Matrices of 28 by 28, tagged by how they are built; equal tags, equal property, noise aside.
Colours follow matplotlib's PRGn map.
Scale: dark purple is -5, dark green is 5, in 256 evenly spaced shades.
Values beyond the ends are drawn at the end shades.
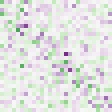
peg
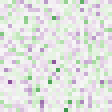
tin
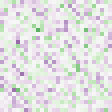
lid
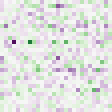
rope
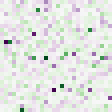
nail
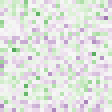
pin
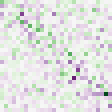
peg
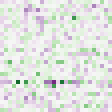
rope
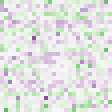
pin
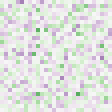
pin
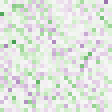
lid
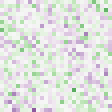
lid
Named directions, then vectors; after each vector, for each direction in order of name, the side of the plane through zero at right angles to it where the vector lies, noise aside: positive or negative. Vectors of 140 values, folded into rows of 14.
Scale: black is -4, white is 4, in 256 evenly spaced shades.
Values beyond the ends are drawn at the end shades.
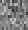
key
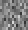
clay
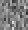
positive, positive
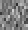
positive, negative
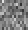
negative, positive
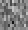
negative, negative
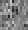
positive, positive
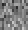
positive, positive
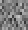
positive, negative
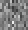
positive, positive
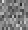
negative, positive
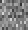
negative, positive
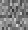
negative, positive
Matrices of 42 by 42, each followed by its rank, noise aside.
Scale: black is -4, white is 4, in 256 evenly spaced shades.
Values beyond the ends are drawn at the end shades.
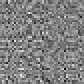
four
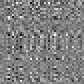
three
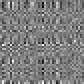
two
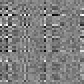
one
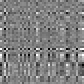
one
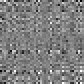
two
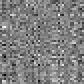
four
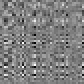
two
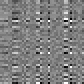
one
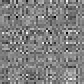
three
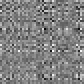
two
